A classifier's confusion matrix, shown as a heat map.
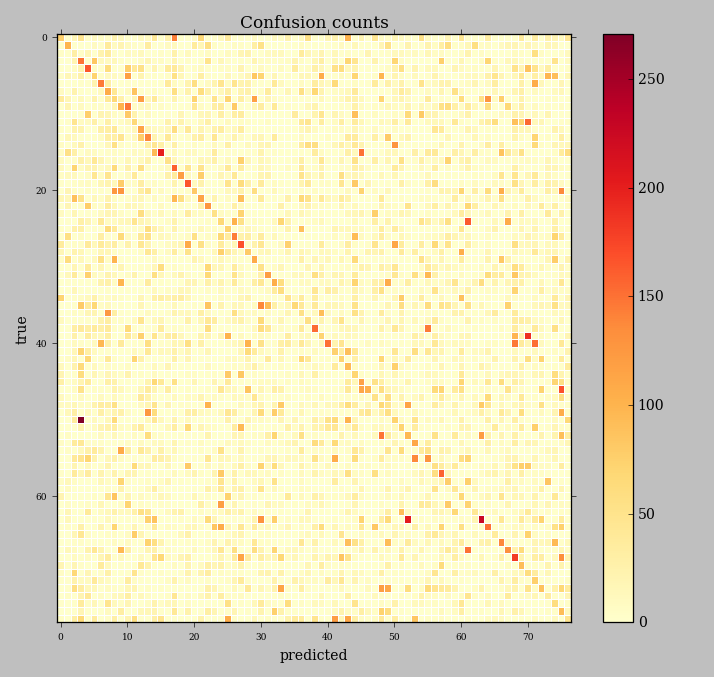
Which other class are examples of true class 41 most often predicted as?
43
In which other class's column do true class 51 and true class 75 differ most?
27
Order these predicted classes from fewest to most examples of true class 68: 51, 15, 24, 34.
34, 24, 51, 15
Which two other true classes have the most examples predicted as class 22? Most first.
48, 35
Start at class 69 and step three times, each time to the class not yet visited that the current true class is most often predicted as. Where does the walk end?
61
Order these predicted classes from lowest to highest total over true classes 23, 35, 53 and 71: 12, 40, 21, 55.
21, 40, 12, 55
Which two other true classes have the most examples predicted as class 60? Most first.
28, 34
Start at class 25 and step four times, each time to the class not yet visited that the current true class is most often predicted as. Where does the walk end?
70
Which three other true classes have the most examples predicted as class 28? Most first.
40, 46, 41
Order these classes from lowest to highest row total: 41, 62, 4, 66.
62, 41, 66, 4
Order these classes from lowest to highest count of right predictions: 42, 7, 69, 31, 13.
42, 69, 7, 31, 13
